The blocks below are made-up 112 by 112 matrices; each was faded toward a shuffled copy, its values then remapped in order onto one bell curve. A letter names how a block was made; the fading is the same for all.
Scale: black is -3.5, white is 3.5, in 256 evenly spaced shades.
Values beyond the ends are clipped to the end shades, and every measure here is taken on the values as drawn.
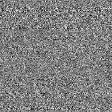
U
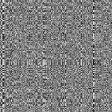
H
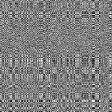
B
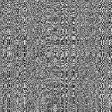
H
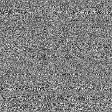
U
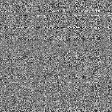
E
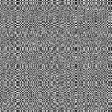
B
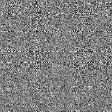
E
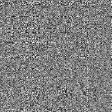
E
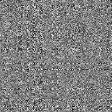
E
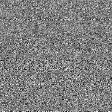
U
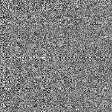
E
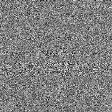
U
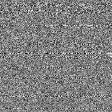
U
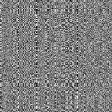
H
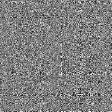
E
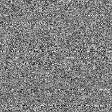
U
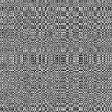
B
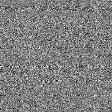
U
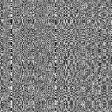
H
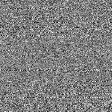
U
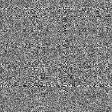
E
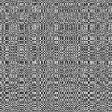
B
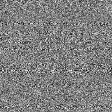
U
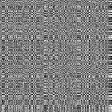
B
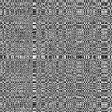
B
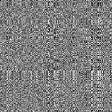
H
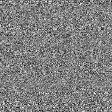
U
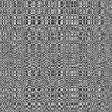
B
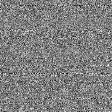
U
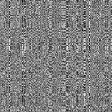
H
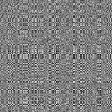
B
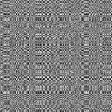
B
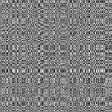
B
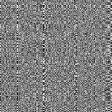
H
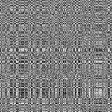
B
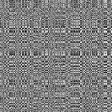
B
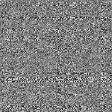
E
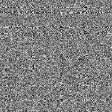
E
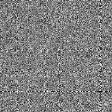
E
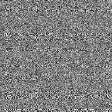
E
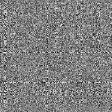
E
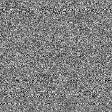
U
